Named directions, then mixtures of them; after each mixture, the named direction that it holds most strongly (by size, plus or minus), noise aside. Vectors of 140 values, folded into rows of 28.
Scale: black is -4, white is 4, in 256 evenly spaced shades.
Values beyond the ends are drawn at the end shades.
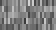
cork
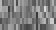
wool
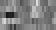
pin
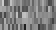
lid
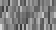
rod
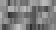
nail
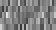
rod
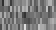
lid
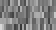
rod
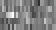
pin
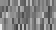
rod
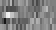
pin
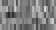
wool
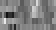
pin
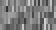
cork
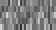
rod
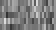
pin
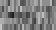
rod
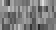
nail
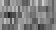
nail
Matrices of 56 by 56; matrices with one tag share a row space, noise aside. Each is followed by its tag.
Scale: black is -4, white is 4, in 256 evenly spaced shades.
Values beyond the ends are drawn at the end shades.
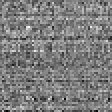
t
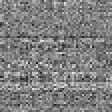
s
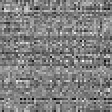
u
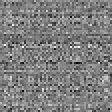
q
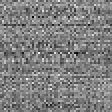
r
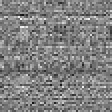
s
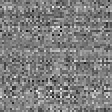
r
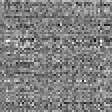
u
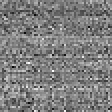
t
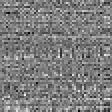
u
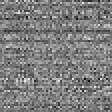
u
